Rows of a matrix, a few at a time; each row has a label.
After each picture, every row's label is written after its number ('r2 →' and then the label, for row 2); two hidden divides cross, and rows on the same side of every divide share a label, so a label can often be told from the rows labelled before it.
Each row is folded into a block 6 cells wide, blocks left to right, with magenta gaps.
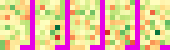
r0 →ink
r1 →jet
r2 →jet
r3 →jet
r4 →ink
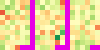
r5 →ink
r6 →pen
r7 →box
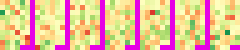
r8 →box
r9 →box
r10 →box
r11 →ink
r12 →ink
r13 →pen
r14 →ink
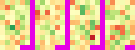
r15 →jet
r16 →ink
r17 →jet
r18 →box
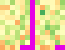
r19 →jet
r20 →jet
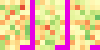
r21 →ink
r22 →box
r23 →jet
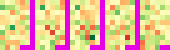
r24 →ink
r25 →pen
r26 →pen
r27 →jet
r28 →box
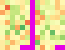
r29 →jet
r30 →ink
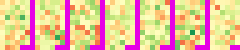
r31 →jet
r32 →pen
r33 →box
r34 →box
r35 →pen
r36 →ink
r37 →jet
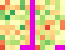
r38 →box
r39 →box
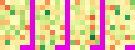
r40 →jet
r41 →box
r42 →pen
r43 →jet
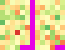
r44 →box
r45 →jet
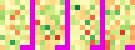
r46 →box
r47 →jet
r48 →pen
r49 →box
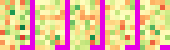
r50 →jet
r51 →pen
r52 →pen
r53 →jet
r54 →ink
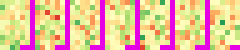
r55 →pen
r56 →ink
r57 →pen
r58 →jet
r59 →box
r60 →jet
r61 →ink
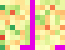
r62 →ink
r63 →box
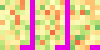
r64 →ink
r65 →pen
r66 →ink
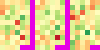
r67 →jet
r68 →jet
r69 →ink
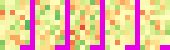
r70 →ink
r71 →jet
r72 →box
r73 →ink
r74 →ink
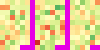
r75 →box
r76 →box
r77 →pen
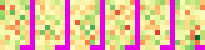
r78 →box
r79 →jet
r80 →jet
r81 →pen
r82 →box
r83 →pen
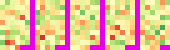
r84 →ink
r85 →box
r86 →jet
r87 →box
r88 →jet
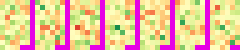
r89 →ink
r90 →pen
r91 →box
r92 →ink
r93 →pen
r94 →box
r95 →jet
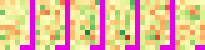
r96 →box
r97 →pen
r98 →jet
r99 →jet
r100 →pen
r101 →box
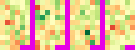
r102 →jet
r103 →box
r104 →jet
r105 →box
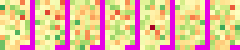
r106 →ink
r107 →pen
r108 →pen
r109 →ink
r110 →pen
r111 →ink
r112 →ink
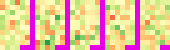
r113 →box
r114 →box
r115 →pen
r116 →ink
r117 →jet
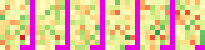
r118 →jet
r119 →jet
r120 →pen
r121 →pen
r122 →jet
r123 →ink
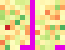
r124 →box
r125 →pen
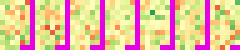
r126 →pen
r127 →pen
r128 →jet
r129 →box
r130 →box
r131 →box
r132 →jet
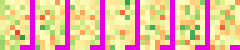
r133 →pen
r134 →ink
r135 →ink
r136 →box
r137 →ink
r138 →jet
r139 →box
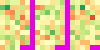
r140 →pen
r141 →jet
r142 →ink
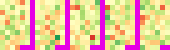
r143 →ink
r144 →pen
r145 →jet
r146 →box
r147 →ink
